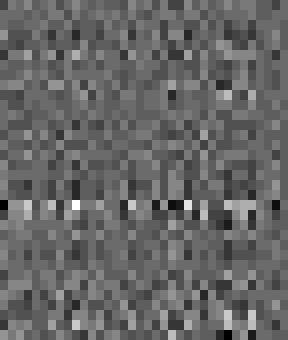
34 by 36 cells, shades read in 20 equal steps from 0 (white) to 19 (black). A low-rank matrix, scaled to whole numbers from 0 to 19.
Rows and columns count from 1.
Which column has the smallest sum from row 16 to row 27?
26
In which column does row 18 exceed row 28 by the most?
29
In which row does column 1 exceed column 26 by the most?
21
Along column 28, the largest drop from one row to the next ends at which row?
10
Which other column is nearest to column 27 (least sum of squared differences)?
25
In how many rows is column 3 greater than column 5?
12
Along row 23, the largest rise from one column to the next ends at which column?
32
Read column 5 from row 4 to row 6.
10 12 13
